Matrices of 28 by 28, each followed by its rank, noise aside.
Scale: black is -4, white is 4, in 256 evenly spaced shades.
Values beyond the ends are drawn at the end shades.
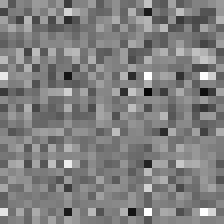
three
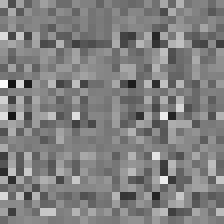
two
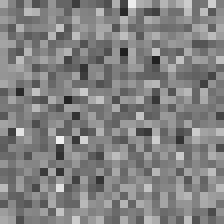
eight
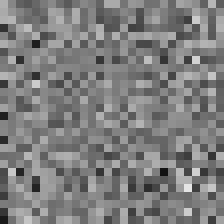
four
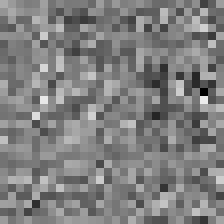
six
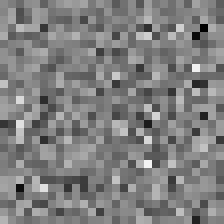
six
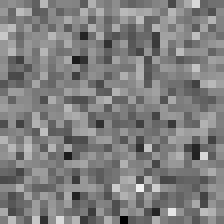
eight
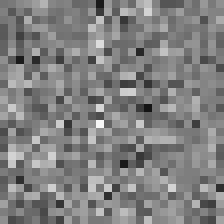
six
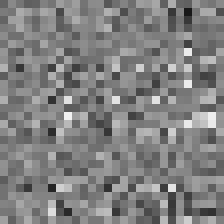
four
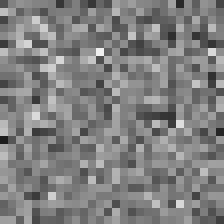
eight
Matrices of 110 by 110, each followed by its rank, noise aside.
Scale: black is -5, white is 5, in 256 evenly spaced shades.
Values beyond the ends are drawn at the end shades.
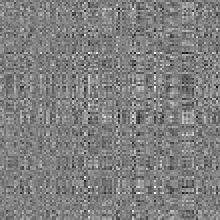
four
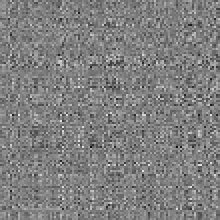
six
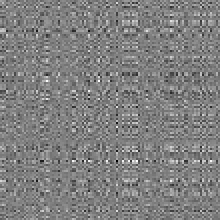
three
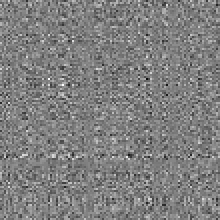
six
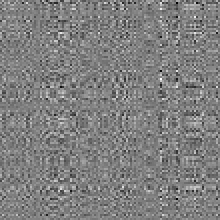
four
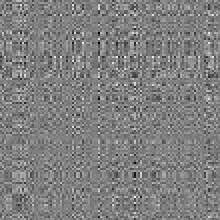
four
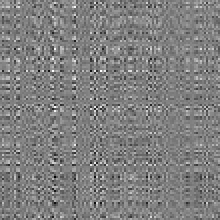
three
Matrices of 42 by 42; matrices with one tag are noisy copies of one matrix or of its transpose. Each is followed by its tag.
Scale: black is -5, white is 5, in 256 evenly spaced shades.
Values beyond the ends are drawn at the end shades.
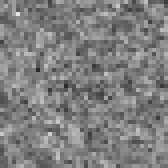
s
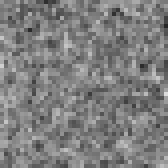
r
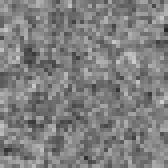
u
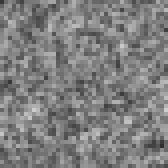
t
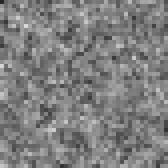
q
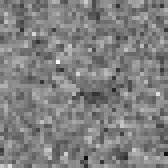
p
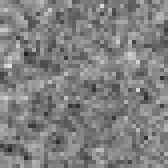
u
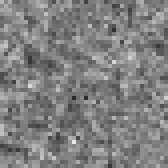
u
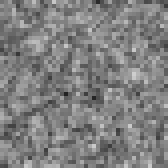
s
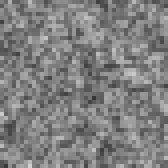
s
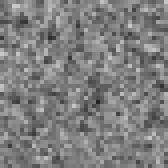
p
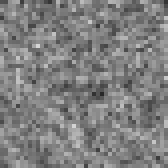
s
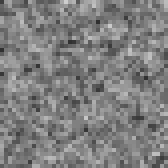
q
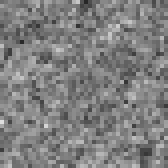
t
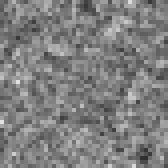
t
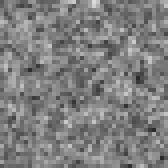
q
